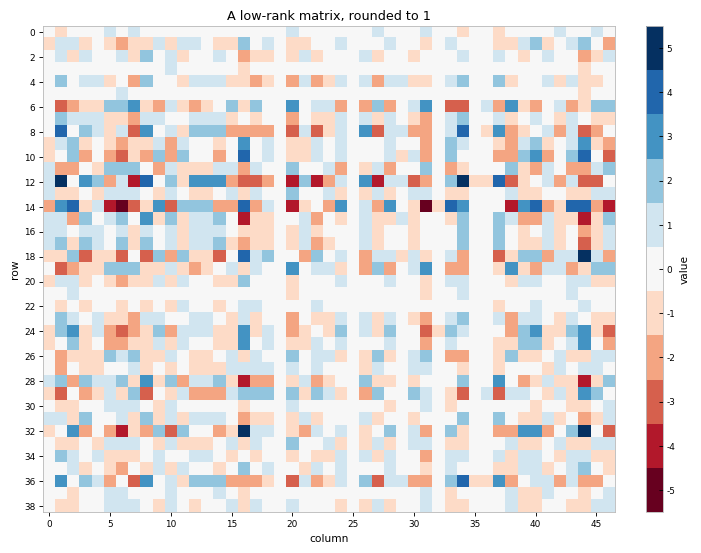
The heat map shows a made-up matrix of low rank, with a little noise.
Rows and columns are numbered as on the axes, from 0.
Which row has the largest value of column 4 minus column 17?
12
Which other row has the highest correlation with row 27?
29
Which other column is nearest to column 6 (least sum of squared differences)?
46
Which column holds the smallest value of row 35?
6
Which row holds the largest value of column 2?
14
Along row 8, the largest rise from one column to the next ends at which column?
8
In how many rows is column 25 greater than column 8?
16
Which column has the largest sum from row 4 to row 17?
34
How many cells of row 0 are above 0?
7
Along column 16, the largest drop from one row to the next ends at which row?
15
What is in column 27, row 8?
-3
